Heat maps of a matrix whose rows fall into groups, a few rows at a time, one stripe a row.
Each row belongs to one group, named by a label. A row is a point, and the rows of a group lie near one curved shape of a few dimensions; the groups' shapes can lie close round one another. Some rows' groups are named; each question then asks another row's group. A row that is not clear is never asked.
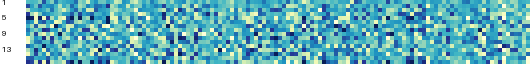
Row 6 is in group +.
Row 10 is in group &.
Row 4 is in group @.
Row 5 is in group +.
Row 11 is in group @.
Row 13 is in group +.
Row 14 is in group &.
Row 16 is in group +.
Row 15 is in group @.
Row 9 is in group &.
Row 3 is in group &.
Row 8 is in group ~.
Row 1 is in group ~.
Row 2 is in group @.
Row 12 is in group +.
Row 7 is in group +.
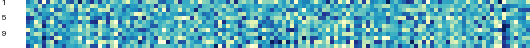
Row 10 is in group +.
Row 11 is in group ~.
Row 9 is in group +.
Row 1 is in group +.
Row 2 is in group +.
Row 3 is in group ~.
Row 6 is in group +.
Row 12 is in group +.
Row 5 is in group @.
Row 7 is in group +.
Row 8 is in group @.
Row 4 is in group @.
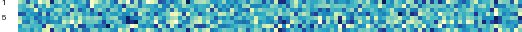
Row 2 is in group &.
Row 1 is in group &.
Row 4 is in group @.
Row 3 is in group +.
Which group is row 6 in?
@
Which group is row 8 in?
&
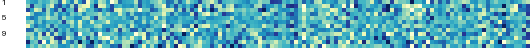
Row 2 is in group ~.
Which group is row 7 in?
@
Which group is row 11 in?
+
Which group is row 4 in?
@
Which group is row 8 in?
@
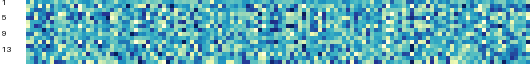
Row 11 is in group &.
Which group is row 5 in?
+
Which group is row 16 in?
~
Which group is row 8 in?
&
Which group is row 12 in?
+
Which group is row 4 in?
&
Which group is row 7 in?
@
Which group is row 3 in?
@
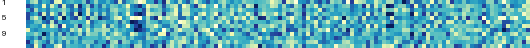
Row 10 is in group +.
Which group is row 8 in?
@
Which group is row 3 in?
&
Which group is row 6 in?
@
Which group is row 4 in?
&
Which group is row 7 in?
&
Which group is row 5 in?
~
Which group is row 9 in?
~
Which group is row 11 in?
@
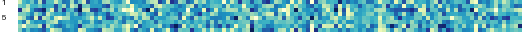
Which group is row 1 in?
&
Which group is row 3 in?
~
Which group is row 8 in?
&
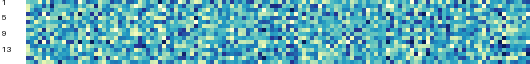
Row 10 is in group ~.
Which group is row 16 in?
&
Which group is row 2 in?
&
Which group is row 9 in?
@
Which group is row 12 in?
@
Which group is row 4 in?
+
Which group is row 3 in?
@
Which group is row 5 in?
&
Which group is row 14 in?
@
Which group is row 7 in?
&
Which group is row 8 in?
~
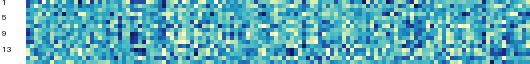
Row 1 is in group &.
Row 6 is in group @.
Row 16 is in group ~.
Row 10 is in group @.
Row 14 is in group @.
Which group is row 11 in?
@
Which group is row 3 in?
&
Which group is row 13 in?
@
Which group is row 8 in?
@
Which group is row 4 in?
~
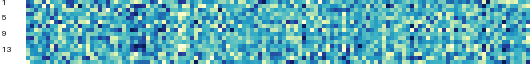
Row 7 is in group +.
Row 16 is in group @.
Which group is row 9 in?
+
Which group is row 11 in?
&
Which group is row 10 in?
+
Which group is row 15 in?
~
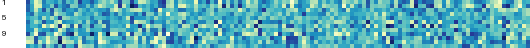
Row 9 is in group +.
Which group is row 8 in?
&
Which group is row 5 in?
&
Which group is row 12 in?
~
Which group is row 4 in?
+
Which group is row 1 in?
@
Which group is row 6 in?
&
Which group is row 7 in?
&
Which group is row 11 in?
&
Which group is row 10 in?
&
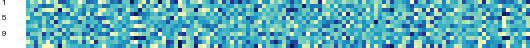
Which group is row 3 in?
&
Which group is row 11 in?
&
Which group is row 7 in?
@
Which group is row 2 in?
+
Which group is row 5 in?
@
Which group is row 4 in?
@
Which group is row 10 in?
@
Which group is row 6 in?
+
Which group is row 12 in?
&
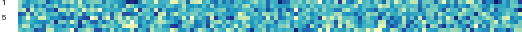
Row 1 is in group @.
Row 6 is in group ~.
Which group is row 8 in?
+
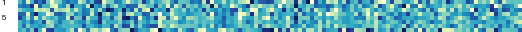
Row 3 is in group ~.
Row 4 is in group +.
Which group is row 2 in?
+
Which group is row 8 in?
~
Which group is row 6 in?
+
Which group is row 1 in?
&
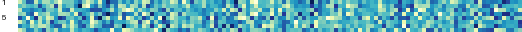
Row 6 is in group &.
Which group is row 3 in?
@
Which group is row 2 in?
~
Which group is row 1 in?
~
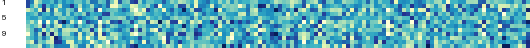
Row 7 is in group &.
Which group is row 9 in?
&
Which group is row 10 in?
~
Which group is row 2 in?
~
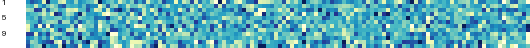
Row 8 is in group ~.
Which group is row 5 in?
@
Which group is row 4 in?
+
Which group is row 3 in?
~
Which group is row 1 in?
+
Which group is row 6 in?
&
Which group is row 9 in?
+
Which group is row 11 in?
~
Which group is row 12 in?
~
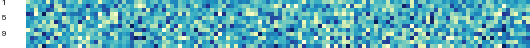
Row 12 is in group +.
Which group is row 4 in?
+
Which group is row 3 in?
&
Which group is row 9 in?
&
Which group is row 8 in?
@
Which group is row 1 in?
&
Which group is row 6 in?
+
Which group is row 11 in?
~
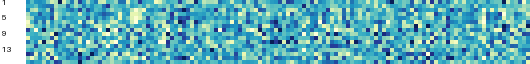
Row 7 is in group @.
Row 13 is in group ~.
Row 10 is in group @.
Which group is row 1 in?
&
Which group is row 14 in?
+
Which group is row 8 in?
+
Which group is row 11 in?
~
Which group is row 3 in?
@
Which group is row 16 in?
+
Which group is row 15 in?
@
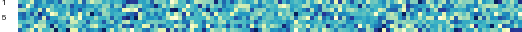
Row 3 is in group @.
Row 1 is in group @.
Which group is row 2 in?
@
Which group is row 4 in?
+
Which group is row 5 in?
@
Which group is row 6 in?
~
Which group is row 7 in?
&
